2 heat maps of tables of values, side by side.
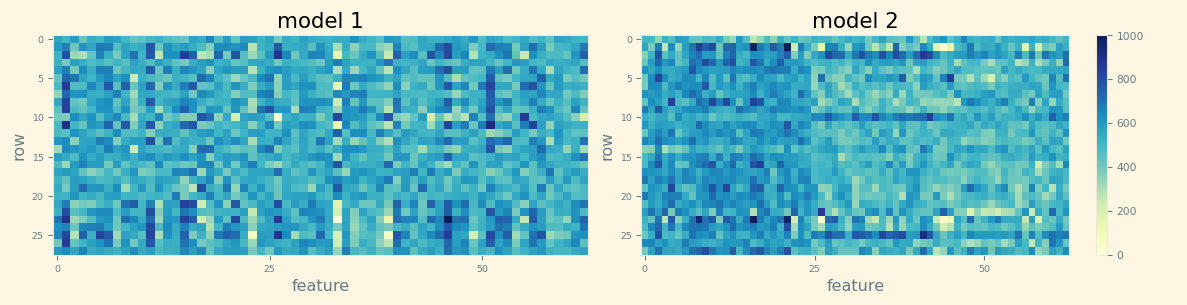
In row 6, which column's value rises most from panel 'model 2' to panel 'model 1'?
51
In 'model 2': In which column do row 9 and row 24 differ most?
22
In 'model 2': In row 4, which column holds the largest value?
7
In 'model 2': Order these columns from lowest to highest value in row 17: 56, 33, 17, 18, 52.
52, 33, 56, 17, 18
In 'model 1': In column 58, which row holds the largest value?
17
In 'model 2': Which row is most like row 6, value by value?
15
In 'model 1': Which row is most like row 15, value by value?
27
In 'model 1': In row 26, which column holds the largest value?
1
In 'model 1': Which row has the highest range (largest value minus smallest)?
23
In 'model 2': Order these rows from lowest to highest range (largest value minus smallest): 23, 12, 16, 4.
12, 4, 16, 23
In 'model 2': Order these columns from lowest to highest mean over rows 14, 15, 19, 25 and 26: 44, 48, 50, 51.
44, 51, 50, 48
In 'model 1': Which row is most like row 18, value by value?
3
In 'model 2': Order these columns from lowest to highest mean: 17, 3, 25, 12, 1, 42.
25, 42, 3, 1, 12, 17
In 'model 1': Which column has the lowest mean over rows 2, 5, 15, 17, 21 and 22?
33
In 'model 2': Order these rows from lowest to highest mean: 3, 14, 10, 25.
14, 3, 10, 25
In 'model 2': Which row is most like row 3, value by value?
16
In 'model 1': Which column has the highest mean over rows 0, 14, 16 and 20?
18
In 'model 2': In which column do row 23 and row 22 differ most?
26
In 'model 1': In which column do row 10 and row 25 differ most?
26
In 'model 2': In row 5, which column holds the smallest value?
51
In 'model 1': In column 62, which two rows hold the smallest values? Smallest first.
10, 14
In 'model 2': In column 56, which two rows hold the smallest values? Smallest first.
1, 23
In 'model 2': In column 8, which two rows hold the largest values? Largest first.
23, 1
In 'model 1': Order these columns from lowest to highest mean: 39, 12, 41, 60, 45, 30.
39, 12, 60, 41, 30, 45
